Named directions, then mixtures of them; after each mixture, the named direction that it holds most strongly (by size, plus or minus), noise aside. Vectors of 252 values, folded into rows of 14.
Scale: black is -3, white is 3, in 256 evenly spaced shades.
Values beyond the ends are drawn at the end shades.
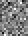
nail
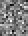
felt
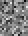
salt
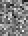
felt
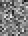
salt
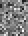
nail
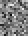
felt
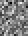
salt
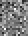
nail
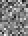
nail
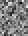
nail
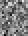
nail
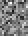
salt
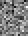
salt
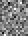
nail
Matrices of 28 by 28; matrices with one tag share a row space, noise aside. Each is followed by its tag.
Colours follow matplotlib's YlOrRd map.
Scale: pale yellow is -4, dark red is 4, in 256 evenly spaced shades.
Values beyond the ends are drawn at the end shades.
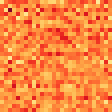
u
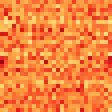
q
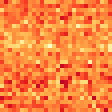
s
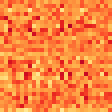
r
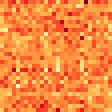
q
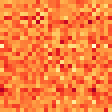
s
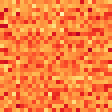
q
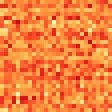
q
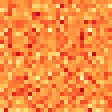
r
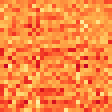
u
